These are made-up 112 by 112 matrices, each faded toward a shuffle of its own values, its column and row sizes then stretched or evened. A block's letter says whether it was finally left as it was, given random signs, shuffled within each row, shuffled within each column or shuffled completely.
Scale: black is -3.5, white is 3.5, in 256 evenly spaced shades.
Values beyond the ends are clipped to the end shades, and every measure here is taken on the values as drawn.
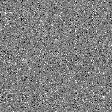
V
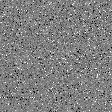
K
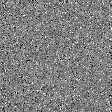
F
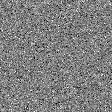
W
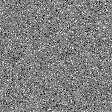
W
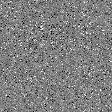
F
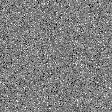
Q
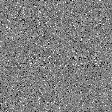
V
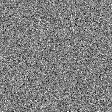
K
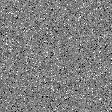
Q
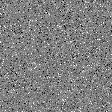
K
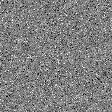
Q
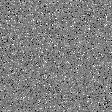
W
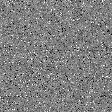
K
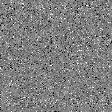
F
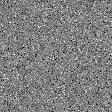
W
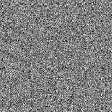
V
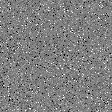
Q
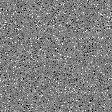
K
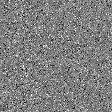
Q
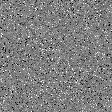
W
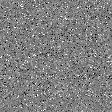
K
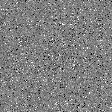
F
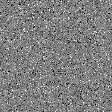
F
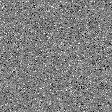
K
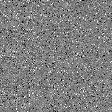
V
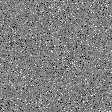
W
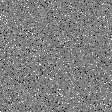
W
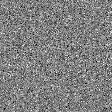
F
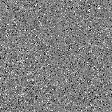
V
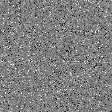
F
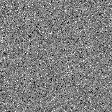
Q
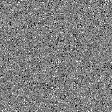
V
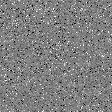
K
